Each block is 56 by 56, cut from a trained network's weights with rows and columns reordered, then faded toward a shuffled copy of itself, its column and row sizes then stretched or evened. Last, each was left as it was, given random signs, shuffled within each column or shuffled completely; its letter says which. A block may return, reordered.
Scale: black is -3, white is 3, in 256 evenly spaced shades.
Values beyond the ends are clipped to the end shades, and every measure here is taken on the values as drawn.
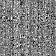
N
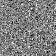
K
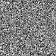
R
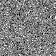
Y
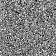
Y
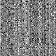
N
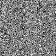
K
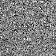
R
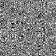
N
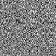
N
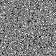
Y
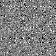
R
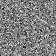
Y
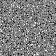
Y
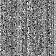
K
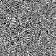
N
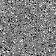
K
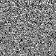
R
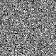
R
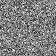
Y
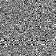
N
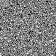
Y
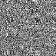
N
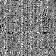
N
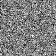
K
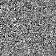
R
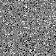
R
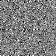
R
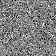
Y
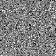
N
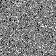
Y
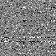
N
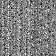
K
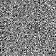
N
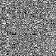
N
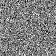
Y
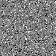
K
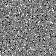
Y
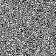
K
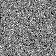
Y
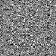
N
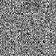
N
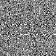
R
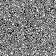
Y
